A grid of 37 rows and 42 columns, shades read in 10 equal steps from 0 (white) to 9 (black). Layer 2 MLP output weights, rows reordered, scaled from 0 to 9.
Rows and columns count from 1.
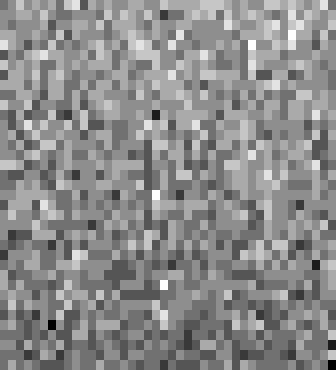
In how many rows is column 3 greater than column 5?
13
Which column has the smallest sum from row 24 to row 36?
10
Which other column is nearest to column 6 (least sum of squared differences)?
25
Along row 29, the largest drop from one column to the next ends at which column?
21
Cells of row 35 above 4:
29
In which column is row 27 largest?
40
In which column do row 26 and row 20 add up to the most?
23
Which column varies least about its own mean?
28
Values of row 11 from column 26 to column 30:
4 4 4 3 6
